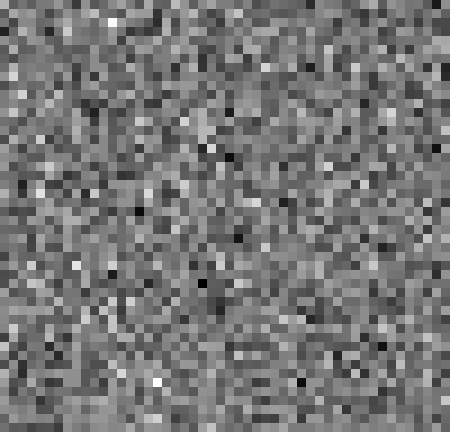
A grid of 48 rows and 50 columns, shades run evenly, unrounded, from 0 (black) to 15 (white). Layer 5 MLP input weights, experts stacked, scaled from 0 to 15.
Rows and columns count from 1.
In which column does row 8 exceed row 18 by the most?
40
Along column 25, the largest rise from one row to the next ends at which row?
19
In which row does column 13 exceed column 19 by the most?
34
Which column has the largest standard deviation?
13
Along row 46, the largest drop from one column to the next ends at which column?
39
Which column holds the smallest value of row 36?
35
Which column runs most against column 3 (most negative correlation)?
24
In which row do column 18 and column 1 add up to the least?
4
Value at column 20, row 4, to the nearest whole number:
5
